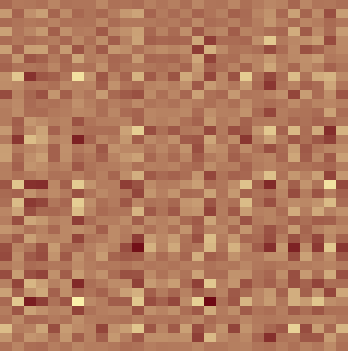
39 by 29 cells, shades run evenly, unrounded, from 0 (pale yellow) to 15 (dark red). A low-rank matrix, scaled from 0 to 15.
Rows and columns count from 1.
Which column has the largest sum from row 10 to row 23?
23
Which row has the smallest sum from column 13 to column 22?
28
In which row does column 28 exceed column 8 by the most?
15
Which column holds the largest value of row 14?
7
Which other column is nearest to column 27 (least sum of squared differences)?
12
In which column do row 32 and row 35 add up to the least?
18
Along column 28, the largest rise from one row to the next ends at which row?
22
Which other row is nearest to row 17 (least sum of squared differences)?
26
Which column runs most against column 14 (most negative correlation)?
17
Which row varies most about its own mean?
34
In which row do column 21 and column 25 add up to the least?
9
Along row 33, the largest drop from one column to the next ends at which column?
29
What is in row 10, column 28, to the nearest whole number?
5
